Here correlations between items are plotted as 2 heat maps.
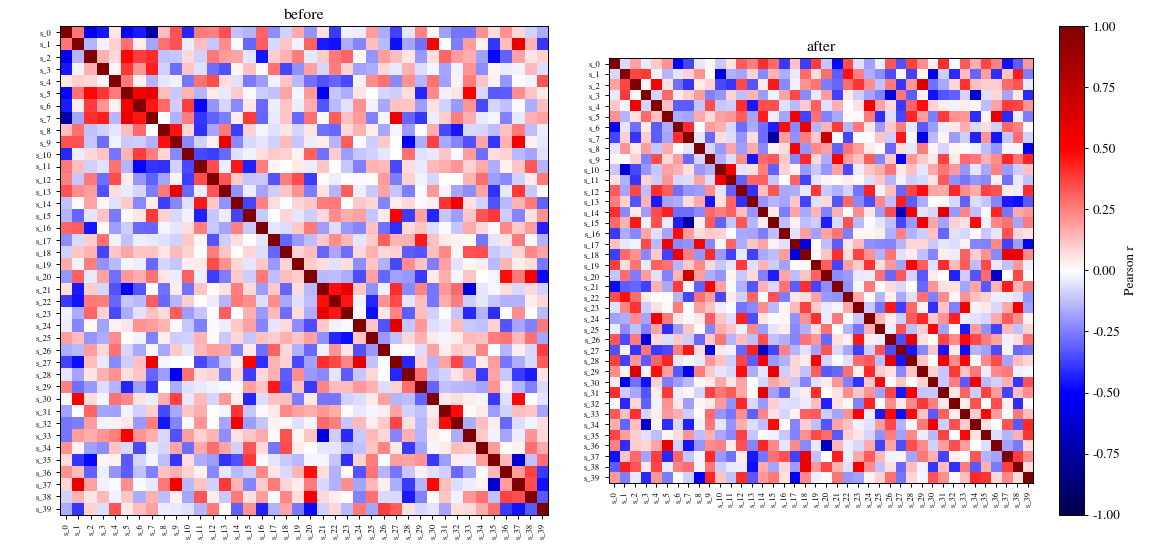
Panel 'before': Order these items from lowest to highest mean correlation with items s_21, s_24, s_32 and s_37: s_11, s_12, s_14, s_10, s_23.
s_10, s_12, s_11, s_23, s_14
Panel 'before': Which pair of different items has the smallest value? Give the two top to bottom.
s_0, s_7
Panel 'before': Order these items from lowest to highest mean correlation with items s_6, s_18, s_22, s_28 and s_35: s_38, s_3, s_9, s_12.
s_9, s_38, s_12, s_3
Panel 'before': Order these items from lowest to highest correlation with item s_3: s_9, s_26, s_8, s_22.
s_9, s_8, s_26, s_22
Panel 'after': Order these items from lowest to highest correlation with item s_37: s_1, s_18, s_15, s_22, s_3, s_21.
s_3, s_22, s_1, s_15, s_21, s_18
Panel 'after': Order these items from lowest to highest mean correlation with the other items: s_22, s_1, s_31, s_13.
s_13, s_1, s_22, s_31
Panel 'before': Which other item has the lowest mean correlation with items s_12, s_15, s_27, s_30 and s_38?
s_28
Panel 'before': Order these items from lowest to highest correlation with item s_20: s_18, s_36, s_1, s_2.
s_2, s_18, s_1, s_36
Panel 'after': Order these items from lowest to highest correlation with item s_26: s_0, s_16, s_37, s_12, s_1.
s_1, s_16, s_37, s_12, s_0
